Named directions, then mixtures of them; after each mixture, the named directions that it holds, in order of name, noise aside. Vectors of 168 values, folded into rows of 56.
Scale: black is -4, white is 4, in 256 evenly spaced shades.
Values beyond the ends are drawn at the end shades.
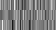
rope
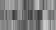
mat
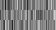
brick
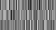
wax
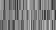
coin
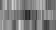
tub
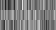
brick, mat, rope.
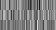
wax.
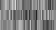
tub, wax.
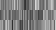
brick, mat, rope.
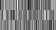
coin, wax.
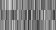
brick, coin, mat.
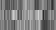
mat.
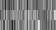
brick, mat.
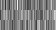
brick, wax.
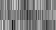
brick, rope, tub.
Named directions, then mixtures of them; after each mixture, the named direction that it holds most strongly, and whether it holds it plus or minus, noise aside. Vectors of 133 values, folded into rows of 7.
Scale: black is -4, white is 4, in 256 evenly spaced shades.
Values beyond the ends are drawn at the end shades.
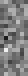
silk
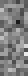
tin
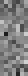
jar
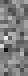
silk, minus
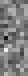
silk, plus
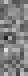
silk, plus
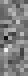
silk, plus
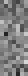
jar, plus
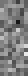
tin, plus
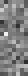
jar, minus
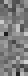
jar, plus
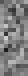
silk, minus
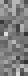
jar, minus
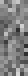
jar, minus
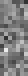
silk, plus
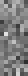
jar, minus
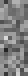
silk, minus
